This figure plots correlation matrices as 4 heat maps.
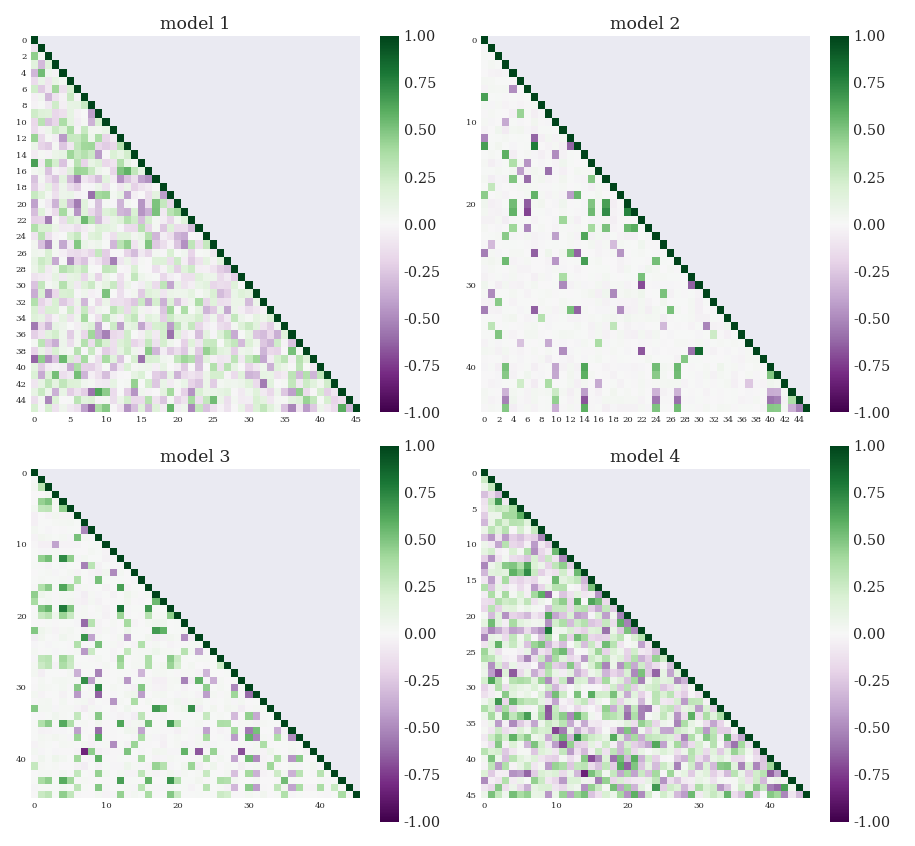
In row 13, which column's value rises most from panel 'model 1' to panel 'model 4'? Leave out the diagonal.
45
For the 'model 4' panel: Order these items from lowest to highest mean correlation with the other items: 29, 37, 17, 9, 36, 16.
9, 36, 16, 17, 29, 37
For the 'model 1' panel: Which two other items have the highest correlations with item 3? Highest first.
41, 6
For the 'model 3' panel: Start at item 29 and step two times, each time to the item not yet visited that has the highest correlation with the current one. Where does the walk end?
23
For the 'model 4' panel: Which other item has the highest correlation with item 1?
29
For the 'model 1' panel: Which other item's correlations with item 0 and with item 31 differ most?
39
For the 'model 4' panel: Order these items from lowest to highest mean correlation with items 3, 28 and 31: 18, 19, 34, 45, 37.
45, 19, 37, 18, 34
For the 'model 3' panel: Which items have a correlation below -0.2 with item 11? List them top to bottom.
14, 32, 38
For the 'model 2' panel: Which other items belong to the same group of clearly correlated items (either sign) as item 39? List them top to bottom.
28
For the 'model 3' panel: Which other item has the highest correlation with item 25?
39
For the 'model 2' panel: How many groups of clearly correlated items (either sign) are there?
9
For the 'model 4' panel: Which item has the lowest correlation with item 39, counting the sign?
12
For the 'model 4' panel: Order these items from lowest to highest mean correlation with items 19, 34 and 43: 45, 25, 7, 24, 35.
25, 35, 24, 7, 45
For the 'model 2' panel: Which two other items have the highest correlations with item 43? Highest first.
44, 10
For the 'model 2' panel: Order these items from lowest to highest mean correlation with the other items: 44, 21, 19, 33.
44, 33, 19, 21
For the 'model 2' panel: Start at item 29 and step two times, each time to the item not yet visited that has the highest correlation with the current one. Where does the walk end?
11
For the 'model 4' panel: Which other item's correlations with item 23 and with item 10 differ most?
33
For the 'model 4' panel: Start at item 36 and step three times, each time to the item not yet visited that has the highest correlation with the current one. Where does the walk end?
22
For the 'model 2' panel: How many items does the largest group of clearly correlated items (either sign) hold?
10
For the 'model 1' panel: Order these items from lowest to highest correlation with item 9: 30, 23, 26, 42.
42, 30, 23, 26
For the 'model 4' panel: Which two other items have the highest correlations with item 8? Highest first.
17, 24
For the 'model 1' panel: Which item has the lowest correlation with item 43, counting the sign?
8
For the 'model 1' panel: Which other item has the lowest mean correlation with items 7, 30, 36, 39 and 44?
45
